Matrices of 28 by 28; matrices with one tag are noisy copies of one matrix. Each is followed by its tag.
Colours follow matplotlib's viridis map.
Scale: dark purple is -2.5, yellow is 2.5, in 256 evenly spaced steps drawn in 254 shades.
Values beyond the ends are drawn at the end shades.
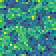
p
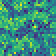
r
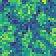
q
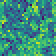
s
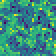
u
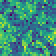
q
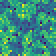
q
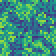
q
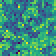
s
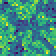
q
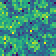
r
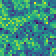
r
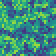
r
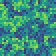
r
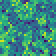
q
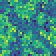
q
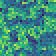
p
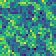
u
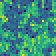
s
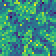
q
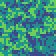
p
